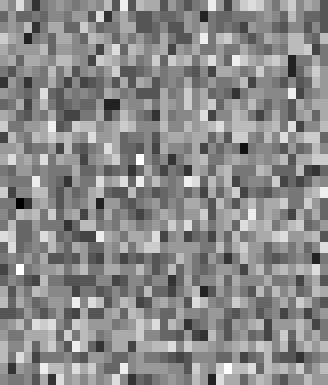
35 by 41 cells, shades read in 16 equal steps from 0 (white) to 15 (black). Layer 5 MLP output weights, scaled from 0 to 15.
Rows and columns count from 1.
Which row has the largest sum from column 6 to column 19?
24
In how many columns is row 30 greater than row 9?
14
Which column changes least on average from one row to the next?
23
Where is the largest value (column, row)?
3, 19
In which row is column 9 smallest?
31
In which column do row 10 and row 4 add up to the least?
26
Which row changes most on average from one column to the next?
17
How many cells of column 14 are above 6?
15
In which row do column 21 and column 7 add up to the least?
12
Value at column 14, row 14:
2
